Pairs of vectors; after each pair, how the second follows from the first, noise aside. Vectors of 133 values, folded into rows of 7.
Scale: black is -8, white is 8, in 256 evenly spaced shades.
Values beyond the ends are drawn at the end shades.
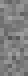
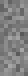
sign-scrambled.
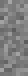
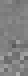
reversed, partly zeroed.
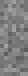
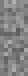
sign-scrambled.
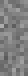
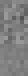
reversed, partly zeroed.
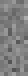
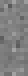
reversed, partly zeroed.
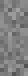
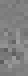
reversed, partly zeroed.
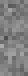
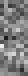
scaled up.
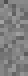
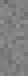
shrunk.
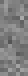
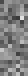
scaled up.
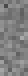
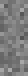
sign-scrambled.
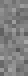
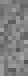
sign-scrambled.
